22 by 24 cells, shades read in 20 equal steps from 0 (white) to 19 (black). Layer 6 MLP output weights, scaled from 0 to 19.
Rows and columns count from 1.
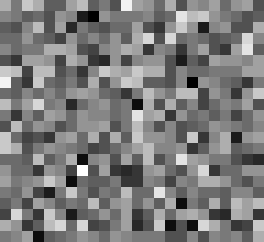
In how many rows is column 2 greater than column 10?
9
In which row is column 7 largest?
17
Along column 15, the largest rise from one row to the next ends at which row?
19
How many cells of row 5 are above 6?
20
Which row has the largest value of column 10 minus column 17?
3
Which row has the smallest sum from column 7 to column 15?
7
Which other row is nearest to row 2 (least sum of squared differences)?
15
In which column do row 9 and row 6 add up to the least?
24
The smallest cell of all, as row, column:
16, 8
